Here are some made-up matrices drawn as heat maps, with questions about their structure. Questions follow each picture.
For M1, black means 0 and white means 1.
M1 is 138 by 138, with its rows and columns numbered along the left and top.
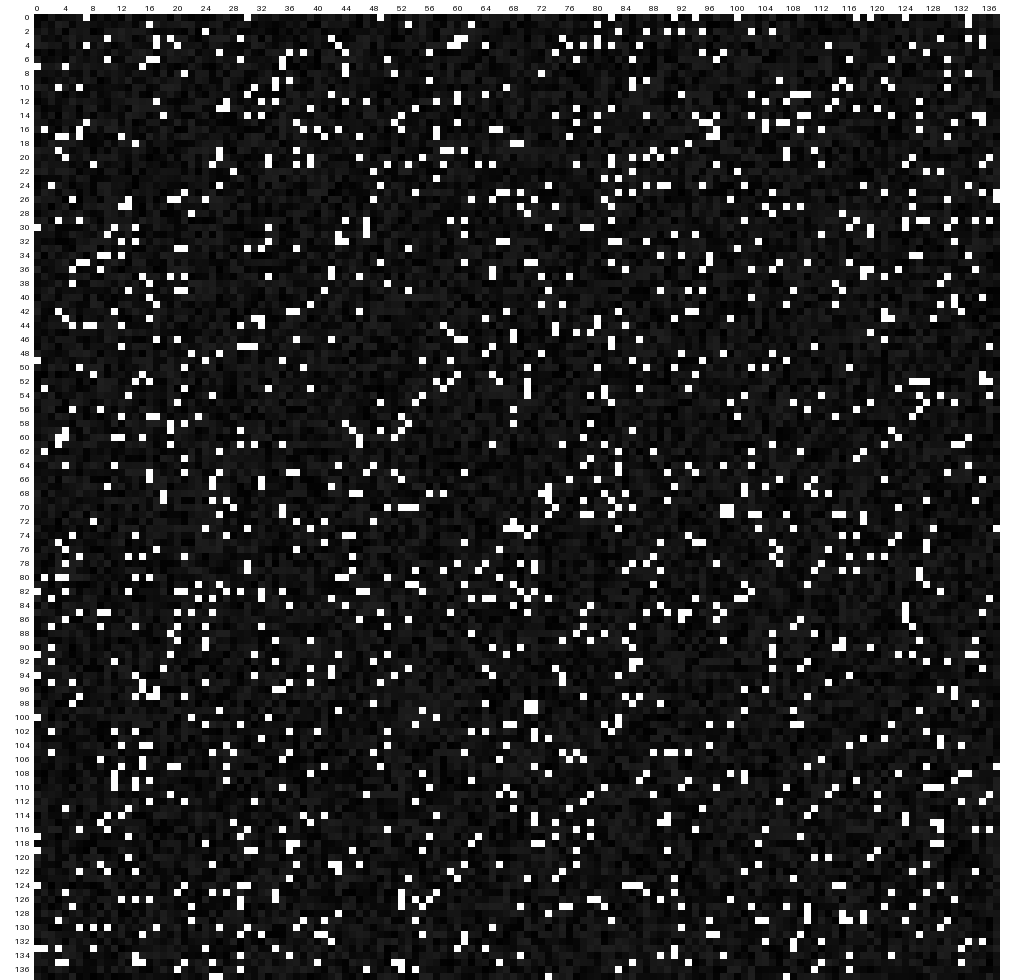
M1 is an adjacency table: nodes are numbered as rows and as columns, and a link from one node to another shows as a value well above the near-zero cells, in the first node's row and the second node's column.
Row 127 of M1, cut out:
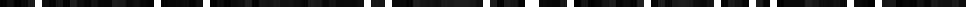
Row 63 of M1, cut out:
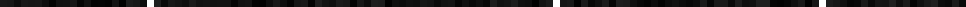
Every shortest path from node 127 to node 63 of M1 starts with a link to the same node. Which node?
node 29
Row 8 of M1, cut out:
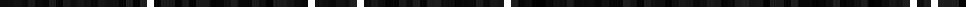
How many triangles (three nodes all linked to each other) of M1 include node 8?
0
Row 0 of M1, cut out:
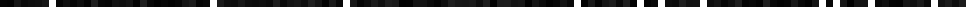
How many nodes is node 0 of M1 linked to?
11
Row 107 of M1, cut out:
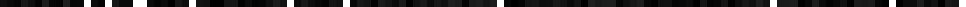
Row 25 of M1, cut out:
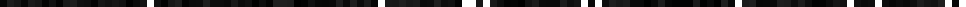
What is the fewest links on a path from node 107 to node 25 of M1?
2
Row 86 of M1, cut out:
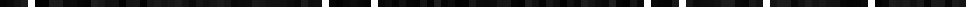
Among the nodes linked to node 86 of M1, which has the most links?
node 4
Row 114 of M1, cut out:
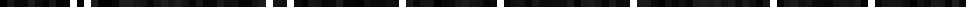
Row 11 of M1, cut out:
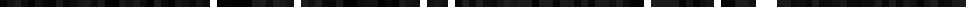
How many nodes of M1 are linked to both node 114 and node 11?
1
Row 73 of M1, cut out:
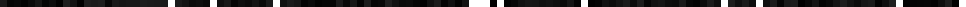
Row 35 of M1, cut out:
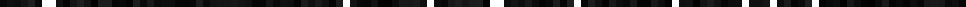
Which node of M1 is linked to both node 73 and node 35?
node 71
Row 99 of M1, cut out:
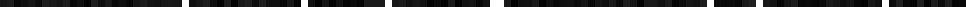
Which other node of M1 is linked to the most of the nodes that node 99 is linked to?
node 54
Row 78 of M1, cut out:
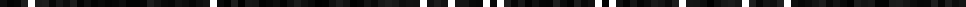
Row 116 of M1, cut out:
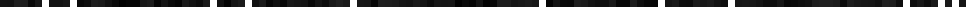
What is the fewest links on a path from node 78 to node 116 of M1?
2
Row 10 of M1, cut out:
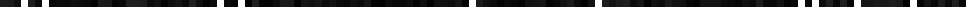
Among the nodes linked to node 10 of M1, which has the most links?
node 85
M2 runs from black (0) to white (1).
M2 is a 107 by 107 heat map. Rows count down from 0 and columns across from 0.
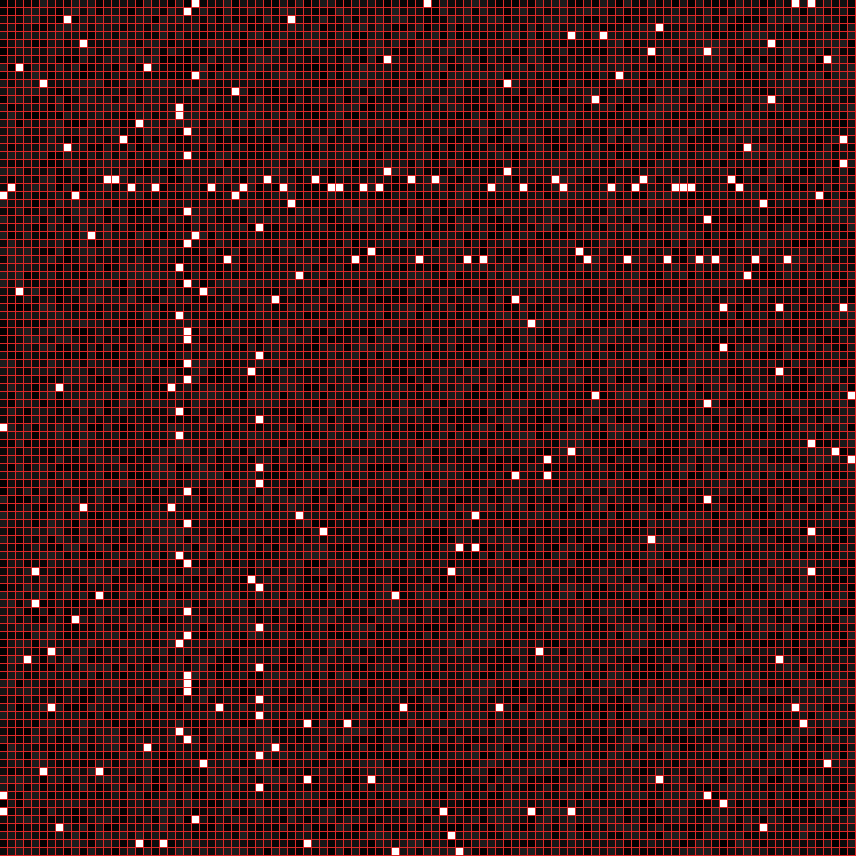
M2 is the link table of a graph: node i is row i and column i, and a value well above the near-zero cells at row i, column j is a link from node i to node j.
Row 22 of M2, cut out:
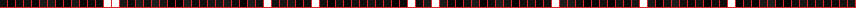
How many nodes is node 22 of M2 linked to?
9
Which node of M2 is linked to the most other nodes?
node 23
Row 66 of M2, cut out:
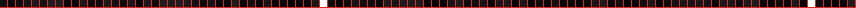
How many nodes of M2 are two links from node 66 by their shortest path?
3
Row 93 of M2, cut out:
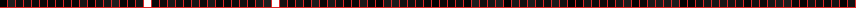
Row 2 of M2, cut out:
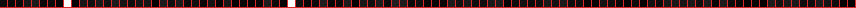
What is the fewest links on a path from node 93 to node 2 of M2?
3
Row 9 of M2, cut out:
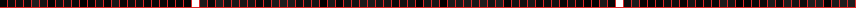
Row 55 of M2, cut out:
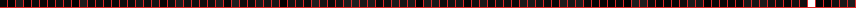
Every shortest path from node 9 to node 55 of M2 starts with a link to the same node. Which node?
node 24
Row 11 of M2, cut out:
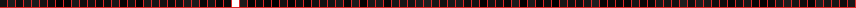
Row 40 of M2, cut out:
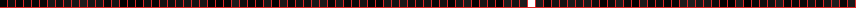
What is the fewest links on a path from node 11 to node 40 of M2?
6
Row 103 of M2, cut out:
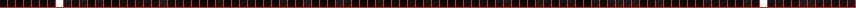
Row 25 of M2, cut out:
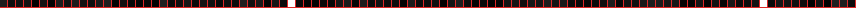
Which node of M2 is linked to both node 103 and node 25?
node 95
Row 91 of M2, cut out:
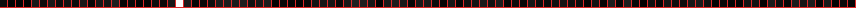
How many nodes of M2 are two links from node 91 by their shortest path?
8
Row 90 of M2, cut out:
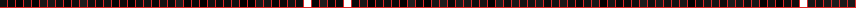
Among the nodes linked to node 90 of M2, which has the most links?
node 38
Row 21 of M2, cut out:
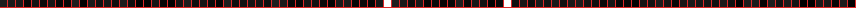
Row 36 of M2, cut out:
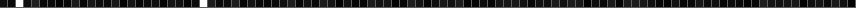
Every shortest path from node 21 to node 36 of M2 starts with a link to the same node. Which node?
node 48
